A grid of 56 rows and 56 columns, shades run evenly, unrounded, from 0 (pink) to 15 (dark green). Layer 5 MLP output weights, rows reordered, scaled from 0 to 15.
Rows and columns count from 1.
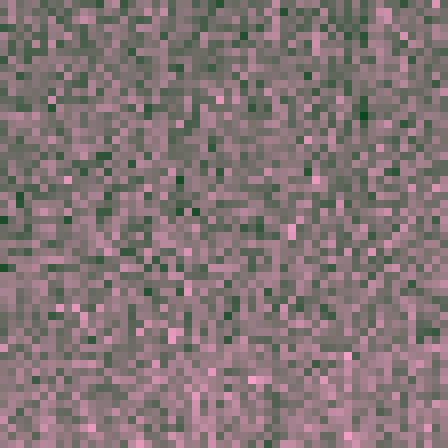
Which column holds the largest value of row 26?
3
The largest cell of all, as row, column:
15, 46
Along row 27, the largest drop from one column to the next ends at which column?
24
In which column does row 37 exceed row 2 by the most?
19
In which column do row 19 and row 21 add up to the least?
48
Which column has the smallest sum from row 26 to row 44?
52
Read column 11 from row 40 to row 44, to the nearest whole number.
2 3 7 9 5
